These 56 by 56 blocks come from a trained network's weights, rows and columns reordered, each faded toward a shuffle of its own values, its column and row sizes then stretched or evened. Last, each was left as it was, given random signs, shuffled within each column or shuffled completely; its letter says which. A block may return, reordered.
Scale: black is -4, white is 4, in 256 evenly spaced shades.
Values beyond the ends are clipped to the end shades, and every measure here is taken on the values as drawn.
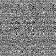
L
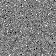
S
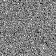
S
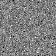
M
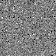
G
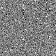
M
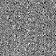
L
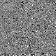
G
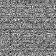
L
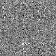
G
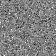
S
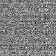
L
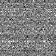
L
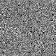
G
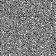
M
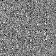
M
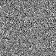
M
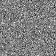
M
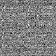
L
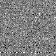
G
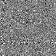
G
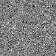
G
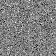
S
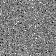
S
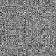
L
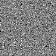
G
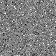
S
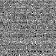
L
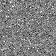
S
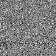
G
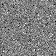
S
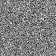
S
